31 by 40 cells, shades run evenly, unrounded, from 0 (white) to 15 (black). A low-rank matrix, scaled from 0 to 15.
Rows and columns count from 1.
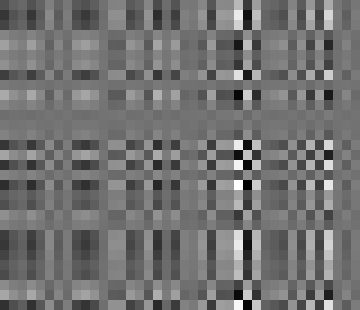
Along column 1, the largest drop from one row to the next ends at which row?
16
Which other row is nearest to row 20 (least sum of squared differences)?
27
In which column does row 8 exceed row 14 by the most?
28
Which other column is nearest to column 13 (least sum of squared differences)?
14
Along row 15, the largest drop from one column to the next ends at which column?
29
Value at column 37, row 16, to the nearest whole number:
13
